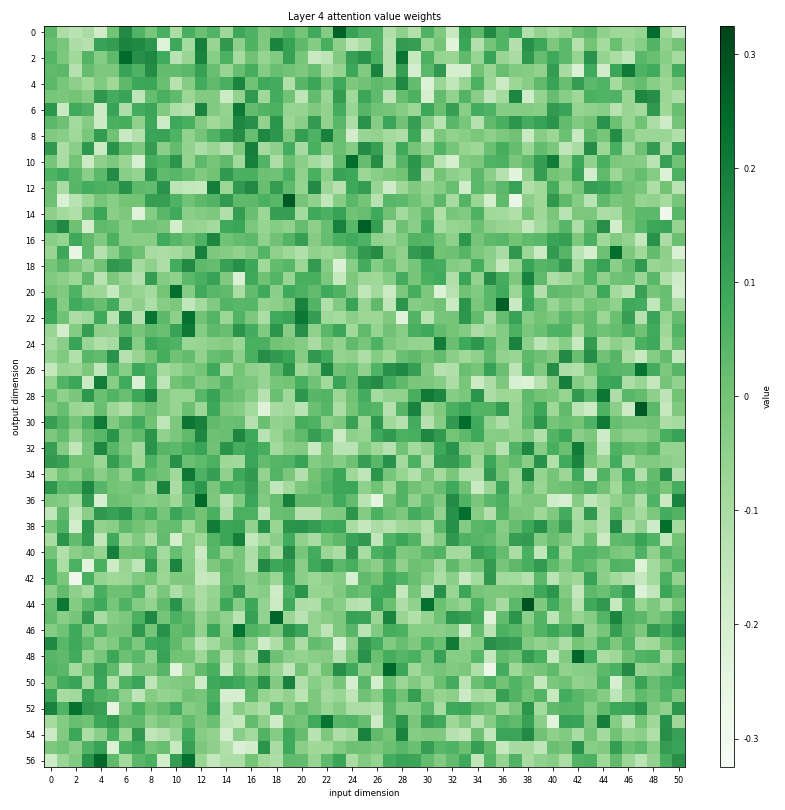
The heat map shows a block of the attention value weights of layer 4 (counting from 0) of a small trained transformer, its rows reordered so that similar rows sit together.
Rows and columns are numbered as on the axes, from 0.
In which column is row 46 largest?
15
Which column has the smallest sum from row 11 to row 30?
49
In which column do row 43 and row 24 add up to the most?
31
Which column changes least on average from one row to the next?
16
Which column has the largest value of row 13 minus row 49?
19
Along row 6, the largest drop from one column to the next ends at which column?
1
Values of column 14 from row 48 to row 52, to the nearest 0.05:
-0.1 -0.15 0.1 -0.2 -0.15
